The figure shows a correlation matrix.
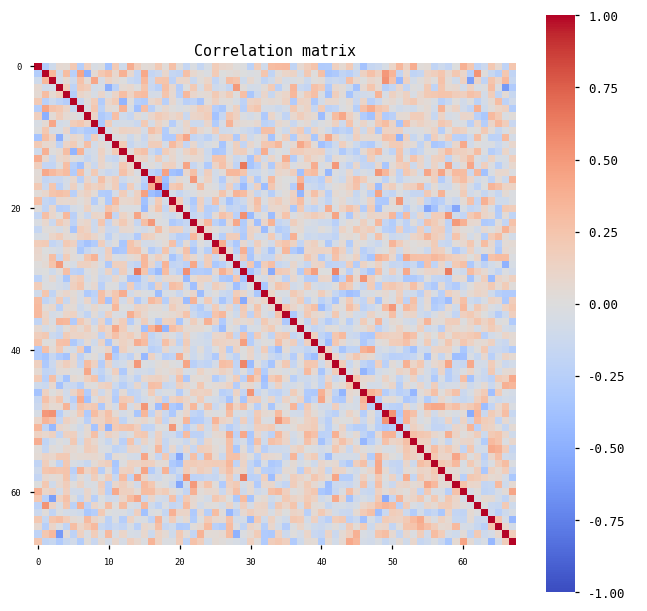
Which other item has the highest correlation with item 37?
17
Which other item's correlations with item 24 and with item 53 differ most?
46
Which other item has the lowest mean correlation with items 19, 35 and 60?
41
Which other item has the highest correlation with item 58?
29
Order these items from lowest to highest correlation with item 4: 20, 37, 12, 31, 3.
20, 31, 37, 3, 12
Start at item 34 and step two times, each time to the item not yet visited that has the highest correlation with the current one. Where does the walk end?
49
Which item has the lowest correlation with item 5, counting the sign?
12
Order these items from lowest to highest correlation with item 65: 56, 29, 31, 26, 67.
26, 29, 67, 31, 56
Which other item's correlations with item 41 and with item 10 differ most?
1
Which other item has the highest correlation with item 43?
7
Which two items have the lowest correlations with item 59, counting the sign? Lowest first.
20, 41
